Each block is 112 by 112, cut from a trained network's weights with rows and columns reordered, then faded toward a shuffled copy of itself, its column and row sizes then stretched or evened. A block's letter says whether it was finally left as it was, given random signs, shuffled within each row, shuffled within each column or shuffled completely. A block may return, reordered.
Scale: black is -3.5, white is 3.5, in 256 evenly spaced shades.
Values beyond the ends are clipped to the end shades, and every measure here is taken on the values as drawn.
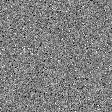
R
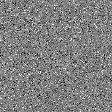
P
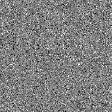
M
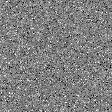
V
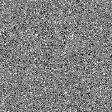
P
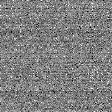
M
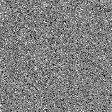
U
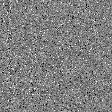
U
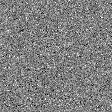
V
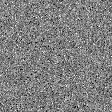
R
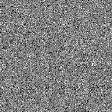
M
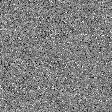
V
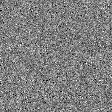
V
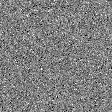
R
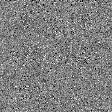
P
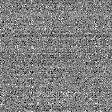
M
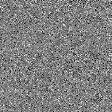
M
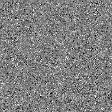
P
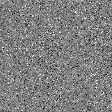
U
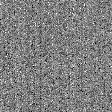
U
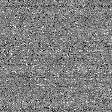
V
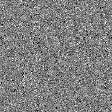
M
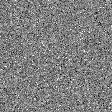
R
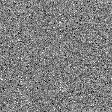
U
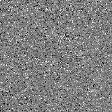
M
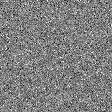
R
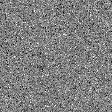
U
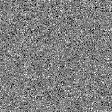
M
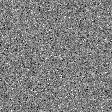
R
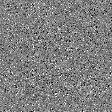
P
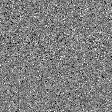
V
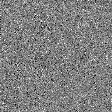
U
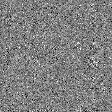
P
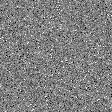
R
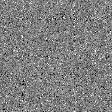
P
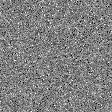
R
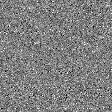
V
